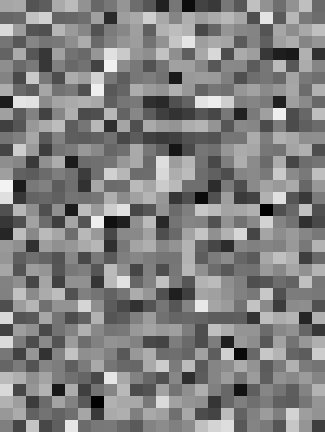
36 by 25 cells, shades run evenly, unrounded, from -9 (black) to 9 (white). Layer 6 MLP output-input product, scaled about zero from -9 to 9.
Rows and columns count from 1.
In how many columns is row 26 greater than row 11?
13
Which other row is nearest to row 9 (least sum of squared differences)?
26
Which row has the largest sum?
2
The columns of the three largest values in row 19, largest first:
8, 21, 12
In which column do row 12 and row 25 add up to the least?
14
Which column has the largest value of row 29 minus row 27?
24
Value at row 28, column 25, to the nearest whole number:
-5
